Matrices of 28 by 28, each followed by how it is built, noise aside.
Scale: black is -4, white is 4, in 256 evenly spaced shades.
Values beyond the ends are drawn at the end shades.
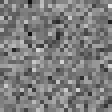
noise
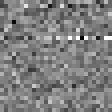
uneven rows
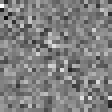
banded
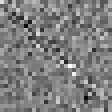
banded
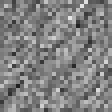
Hankel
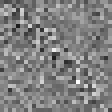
banded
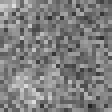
smooth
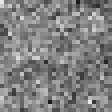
smooth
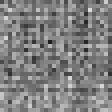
blocks
